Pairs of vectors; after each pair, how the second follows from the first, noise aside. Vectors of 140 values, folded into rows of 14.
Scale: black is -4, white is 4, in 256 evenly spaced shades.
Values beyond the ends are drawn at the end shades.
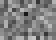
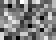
reversed, scaled up.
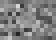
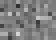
negated, partly zeroed.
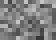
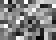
scaled up.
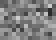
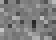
wrapped around, partly zeroed.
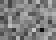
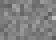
wrapped around, negated, shrunk.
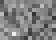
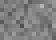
reversed, shrunk.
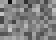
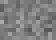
wrapped around, negated, shrunk.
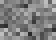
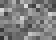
reversed, negated.
